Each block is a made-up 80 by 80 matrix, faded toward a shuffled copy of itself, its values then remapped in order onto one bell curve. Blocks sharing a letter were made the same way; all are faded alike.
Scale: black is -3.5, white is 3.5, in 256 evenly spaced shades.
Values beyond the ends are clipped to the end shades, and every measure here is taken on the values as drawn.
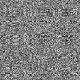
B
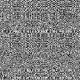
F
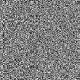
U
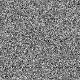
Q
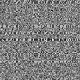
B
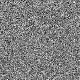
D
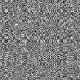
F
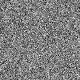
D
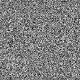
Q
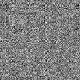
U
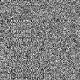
U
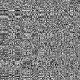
F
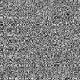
B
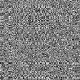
F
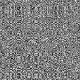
F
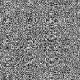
U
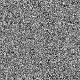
Q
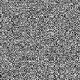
U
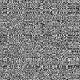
F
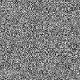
U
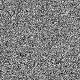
D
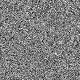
D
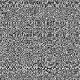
B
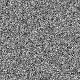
D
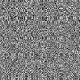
F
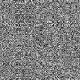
U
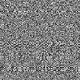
B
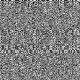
B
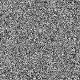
Q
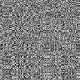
F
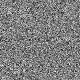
D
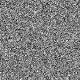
Q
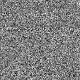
Q
